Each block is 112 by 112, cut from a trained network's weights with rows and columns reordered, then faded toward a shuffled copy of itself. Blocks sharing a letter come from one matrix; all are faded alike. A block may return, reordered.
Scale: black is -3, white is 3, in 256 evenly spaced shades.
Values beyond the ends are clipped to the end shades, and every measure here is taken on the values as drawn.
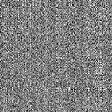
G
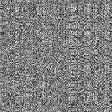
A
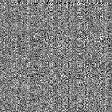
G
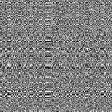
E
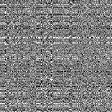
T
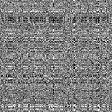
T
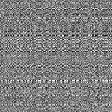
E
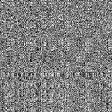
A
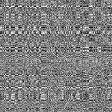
E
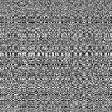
E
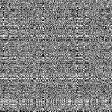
T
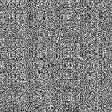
A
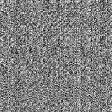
A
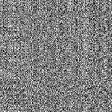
A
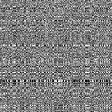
E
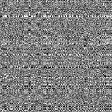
T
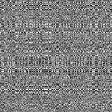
E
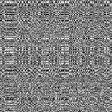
E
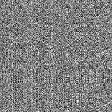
A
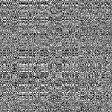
T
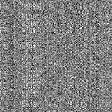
G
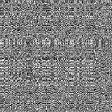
T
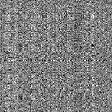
G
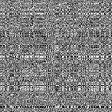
E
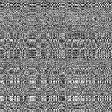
E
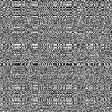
E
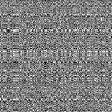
T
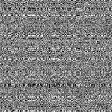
T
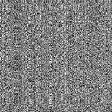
G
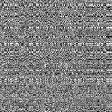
T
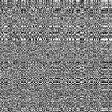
E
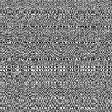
E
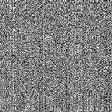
A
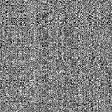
G
